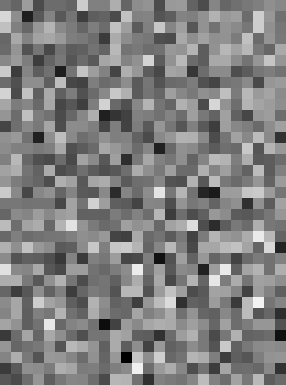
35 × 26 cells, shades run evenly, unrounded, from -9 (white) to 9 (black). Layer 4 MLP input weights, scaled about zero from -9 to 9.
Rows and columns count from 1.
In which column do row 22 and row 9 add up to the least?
24
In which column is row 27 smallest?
16
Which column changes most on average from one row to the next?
20
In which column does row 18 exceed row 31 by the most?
11
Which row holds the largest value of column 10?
30
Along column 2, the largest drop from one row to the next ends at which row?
28
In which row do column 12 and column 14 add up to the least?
6
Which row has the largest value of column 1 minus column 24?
22
